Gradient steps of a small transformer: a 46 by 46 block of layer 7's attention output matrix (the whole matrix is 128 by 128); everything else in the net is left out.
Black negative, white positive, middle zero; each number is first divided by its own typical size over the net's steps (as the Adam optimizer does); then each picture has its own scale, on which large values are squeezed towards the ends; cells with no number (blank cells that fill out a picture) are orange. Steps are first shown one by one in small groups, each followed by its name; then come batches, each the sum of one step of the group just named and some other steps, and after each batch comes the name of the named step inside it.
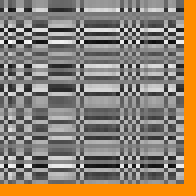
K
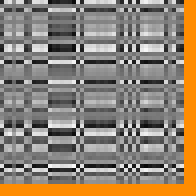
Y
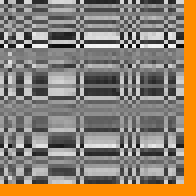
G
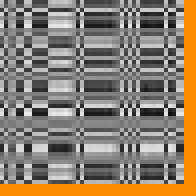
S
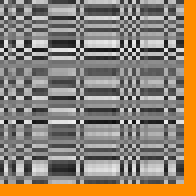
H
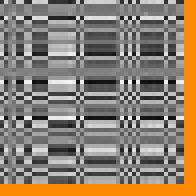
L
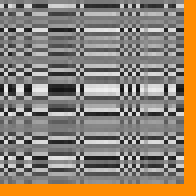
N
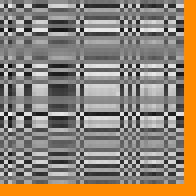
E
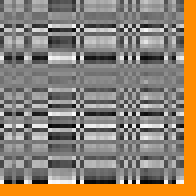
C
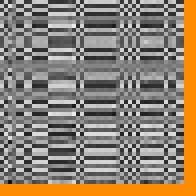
C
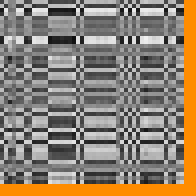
C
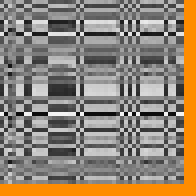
E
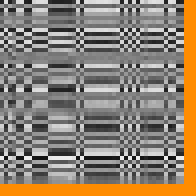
K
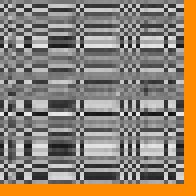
S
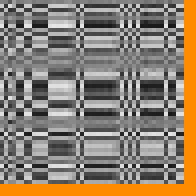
S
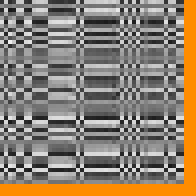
K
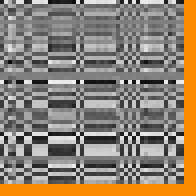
Y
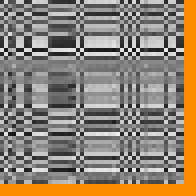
H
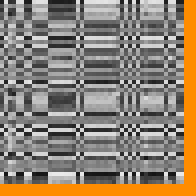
C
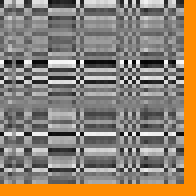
Y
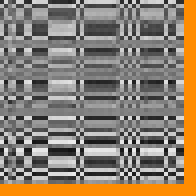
L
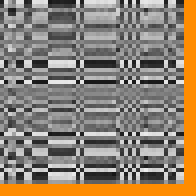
Y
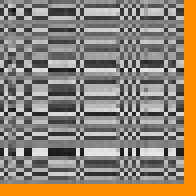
N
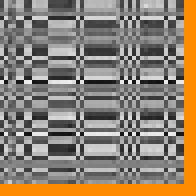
L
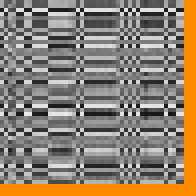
S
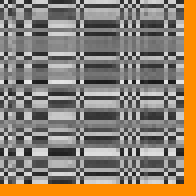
L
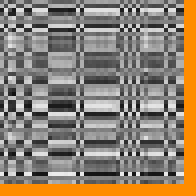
C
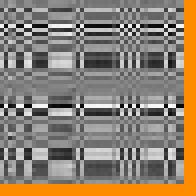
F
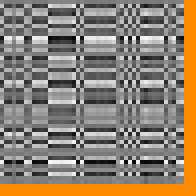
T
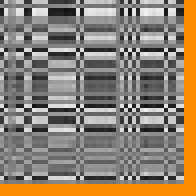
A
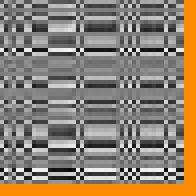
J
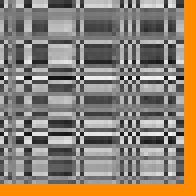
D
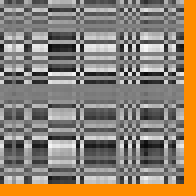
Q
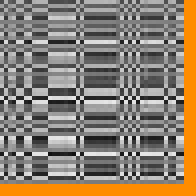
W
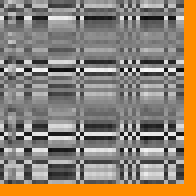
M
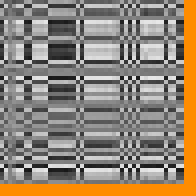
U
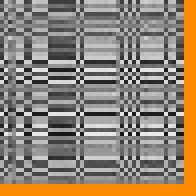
U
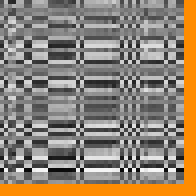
U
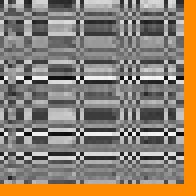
D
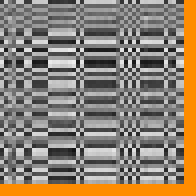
J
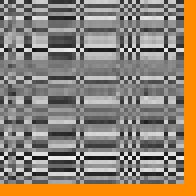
J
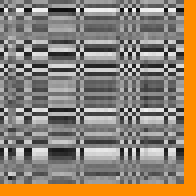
A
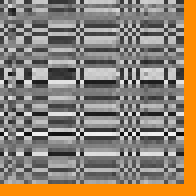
D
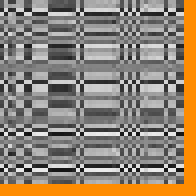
U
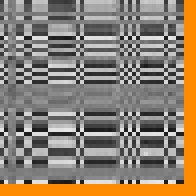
A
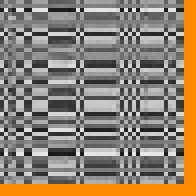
W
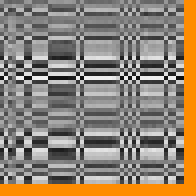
U
